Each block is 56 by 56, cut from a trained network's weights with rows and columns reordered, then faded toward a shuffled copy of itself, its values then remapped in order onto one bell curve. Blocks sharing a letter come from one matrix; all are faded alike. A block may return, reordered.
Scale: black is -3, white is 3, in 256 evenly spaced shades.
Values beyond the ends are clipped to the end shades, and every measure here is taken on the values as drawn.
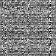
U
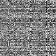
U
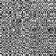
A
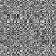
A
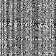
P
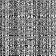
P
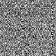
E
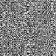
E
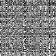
U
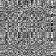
A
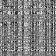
P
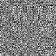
E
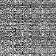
U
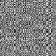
A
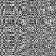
A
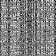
P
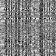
P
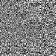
E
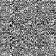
E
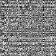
U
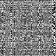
U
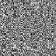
E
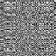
A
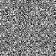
E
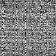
U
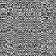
A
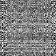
U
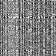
P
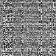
U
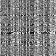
P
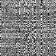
U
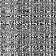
P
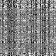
P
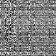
U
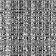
P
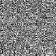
E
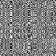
A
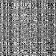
P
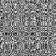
A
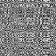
A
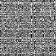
U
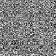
E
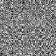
E
